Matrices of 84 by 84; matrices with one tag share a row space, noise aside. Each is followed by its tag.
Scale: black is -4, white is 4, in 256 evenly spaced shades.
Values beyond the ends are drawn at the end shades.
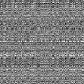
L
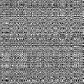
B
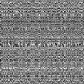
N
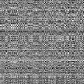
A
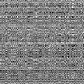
A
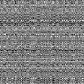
L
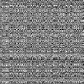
B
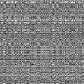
L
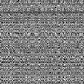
N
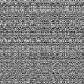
L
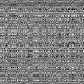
A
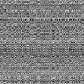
L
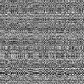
A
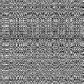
B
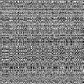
B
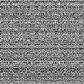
N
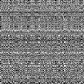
N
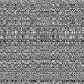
L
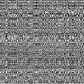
A
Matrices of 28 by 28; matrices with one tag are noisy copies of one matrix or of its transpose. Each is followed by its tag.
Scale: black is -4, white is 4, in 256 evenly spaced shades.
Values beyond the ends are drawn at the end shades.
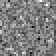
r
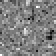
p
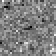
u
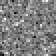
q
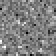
r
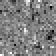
p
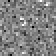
r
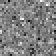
r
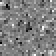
u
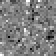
p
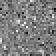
r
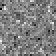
r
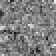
p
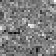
p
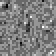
u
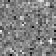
r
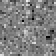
p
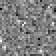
r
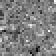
p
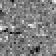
p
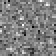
r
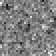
u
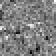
p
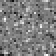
q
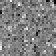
q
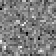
r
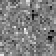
p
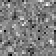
r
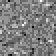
r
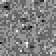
u
